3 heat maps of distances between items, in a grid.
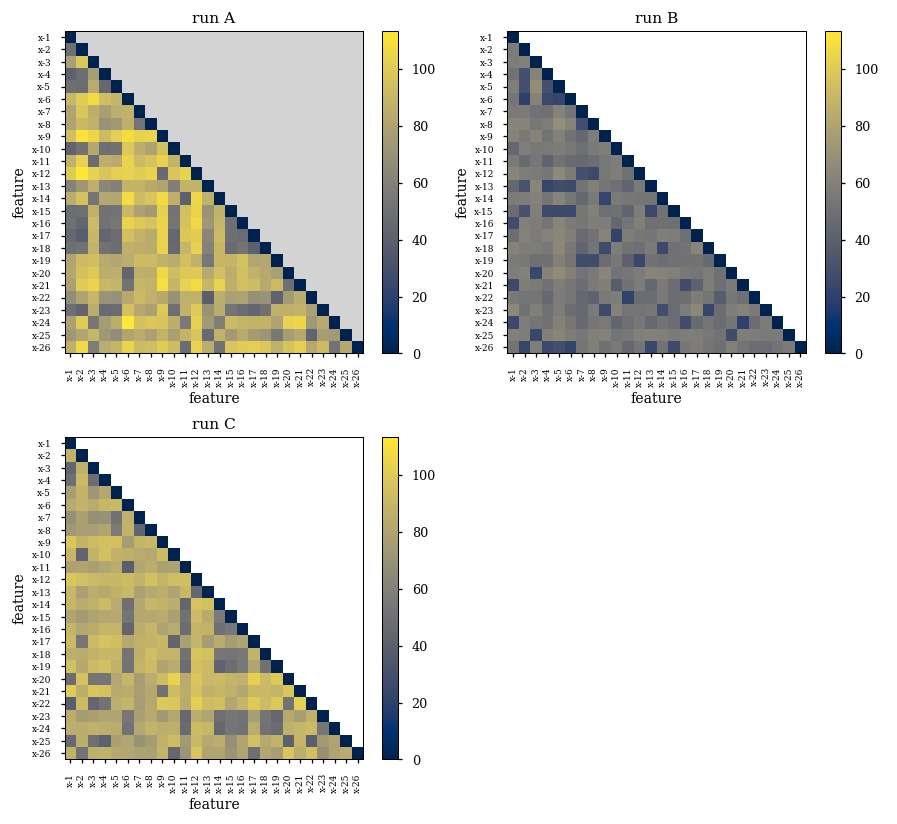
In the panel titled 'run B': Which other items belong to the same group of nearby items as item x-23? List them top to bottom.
x-9, x-14, x-18
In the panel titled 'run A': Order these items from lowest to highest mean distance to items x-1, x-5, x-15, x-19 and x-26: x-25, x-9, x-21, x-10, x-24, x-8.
x-10, x-25, x-24, x-8, x-21, x-9
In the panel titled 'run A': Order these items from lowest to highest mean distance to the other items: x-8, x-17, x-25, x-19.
x-17, x-25, x-19, x-8
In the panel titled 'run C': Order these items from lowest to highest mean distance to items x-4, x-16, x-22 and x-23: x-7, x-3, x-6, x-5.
x-3, x-6, x-7, x-5
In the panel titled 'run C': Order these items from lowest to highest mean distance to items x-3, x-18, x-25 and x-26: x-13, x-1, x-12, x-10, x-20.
x-1, x-20, x-10, x-13, x-12
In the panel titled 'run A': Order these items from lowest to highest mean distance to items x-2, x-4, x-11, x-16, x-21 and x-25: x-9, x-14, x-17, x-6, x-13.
x-17, x-13, x-14, x-6, x-9
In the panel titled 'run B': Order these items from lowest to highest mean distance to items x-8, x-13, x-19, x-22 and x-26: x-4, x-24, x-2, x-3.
x-4, x-2, x-24, x-3
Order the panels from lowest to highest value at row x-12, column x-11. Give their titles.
run B, run C, run A
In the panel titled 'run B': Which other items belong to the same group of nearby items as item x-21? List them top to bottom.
x-1, x-16, x-24
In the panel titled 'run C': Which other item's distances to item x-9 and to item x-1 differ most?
x-22
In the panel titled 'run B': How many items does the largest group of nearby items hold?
7
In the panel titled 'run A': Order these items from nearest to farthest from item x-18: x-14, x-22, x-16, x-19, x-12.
x-16, x-22, x-19, x-14, x-12
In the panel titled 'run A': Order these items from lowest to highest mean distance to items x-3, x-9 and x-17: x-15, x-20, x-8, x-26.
x-15, x-26, x-8, x-20
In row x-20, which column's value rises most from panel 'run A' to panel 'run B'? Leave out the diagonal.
x-6
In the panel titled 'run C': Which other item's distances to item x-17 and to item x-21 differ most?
x-10
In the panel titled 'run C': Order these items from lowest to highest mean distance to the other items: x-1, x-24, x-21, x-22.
x-24, x-1, x-22, x-21
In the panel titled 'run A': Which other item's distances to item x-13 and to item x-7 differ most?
x-22
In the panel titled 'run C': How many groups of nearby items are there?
6
